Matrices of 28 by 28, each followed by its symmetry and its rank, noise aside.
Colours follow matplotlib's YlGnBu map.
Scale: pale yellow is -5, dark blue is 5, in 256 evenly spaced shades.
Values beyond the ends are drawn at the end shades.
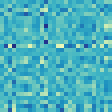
no symmetry, rank three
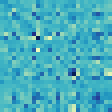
symmetric, rank three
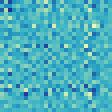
no symmetry, rank four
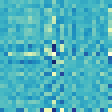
no symmetry, rank two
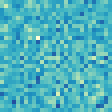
symmetric, rank four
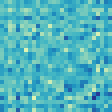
symmetric, rank four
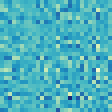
antisymmetric, rank two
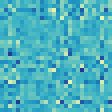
antisymmetric, rank four
